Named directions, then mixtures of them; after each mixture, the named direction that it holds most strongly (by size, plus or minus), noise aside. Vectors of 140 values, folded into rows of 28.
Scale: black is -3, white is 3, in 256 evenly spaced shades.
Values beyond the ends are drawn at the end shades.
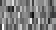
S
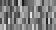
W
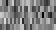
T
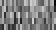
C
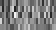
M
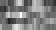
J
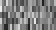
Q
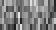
C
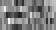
J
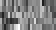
Q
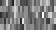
T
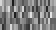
M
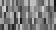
C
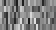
Q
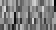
C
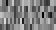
T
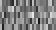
S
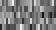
T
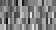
W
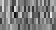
M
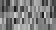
M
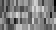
C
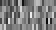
W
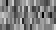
T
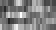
J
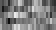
J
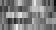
J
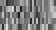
S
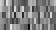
Q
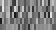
M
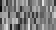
Q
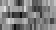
J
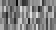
W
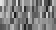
M
